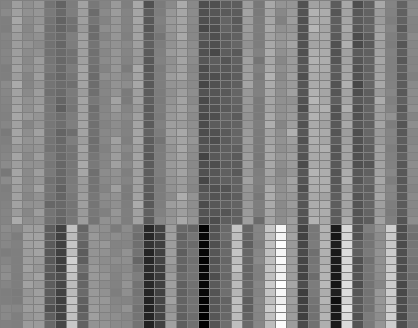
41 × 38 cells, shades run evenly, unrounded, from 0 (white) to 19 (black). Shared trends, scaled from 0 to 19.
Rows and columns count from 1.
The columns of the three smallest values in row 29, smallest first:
26, 32, 36
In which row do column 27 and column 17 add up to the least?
17
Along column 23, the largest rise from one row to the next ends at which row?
29
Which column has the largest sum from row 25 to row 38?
19
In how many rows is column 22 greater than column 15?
28
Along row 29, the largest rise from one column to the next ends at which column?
31
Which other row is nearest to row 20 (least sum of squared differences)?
9
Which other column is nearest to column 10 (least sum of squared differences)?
12
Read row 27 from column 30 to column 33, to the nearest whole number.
6 12 7 13
